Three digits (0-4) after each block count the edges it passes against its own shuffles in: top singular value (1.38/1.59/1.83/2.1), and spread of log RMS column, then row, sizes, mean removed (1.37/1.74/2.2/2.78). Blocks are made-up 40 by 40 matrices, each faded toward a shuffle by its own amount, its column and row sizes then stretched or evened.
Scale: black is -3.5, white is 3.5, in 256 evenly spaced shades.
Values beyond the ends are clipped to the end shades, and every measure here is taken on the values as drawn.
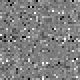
0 0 2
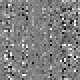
0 4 0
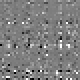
3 3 3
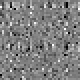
3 1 2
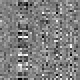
4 4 1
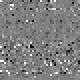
0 0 3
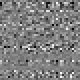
2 2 4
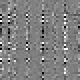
4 4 2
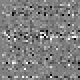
1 2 3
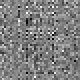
3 3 1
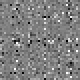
0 3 2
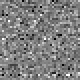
0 0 3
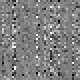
2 4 0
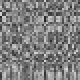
4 2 1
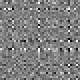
4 2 3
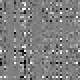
2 4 3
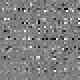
1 2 3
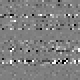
2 0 4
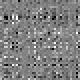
4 3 3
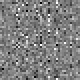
1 3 0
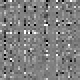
2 4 2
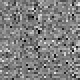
3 1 0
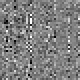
2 3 0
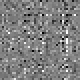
3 2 3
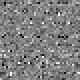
1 0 2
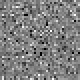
0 1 0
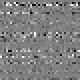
2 1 4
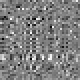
4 1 3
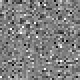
2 0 0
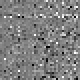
1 3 2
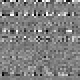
4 1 4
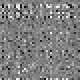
3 2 3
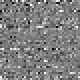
0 1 4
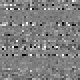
1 0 4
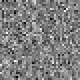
2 0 0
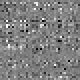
2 1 3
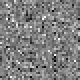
2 2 0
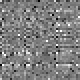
4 1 2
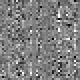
0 4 1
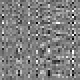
4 4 2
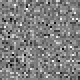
2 0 1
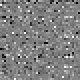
2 0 2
